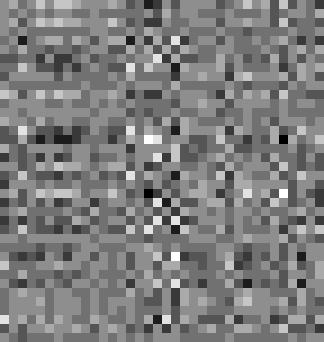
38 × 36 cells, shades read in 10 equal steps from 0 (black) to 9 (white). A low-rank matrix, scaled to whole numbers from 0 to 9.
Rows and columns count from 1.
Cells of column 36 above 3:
24
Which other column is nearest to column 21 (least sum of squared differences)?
34
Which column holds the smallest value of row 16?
32
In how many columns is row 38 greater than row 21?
11
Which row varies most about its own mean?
16
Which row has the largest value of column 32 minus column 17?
22
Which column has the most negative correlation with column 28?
33
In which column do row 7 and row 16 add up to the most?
18
